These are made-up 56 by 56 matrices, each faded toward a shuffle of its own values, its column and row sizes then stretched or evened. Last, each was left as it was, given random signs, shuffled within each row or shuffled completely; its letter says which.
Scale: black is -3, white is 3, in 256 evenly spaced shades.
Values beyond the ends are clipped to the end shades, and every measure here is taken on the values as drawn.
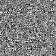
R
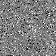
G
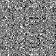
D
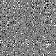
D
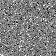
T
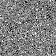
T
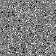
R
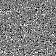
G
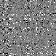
D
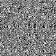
D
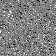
T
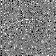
R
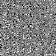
R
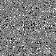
R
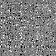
D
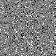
D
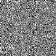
R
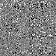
D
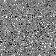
G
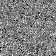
T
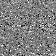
G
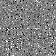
D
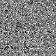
R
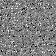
G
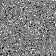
T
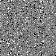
R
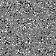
R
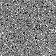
T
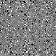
D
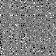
D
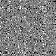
D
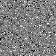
G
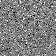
T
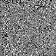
R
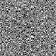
D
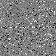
G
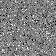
T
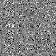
D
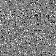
G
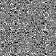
D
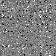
R
